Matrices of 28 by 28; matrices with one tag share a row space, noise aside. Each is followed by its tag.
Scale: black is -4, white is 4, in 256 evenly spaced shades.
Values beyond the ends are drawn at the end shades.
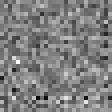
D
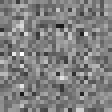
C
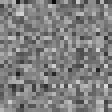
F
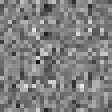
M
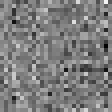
D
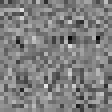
F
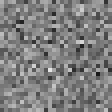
F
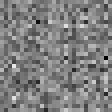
D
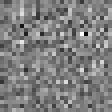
C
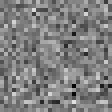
D
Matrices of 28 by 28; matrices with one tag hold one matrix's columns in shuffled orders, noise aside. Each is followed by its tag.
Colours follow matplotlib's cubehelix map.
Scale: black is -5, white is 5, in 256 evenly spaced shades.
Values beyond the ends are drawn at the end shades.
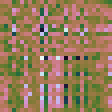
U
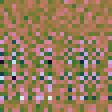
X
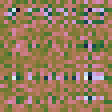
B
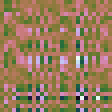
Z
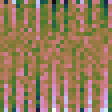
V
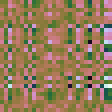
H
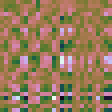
Z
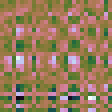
Z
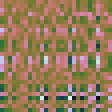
Z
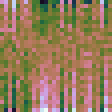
V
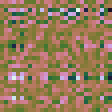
B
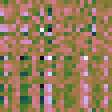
U
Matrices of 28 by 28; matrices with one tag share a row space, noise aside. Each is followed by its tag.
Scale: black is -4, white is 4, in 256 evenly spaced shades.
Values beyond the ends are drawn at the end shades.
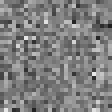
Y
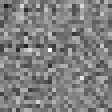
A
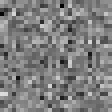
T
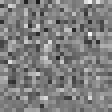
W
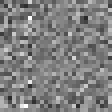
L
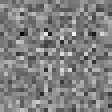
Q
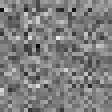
W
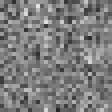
W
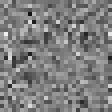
L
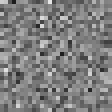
T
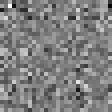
L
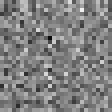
A
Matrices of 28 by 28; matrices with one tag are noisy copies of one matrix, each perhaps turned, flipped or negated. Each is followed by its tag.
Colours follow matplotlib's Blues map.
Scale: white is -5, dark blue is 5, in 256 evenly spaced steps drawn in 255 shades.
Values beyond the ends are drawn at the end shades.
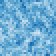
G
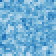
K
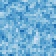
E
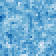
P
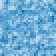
K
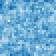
K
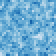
E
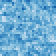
K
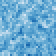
G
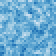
G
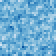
K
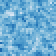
P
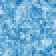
P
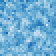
G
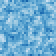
P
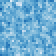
K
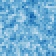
G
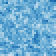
E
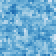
P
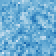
G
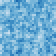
K
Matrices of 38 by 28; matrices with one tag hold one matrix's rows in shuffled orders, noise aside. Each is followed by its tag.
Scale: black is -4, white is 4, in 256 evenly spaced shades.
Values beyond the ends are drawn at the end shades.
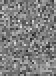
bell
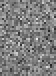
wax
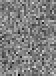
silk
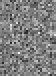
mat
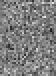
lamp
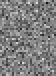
wax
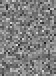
wax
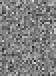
silk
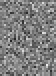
lamp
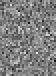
wax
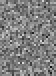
wax
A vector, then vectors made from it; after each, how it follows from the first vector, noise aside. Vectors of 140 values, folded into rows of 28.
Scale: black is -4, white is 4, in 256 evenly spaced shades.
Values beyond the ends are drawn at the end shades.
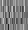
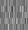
negated, shrunk.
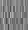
shrunk.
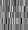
sign-scrambled.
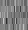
partly zeroed.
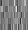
wrapped around, negated, partly zeroed.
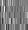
wrapped around, negated, partly zeroed.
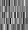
wrapped around.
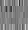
reversed, partly zeroed.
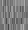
shrunk.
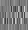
reversed, partly zeroed.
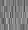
negated, shrunk.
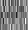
wrapped around.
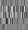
partly zeroed.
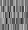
copied.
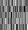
wrapped around.
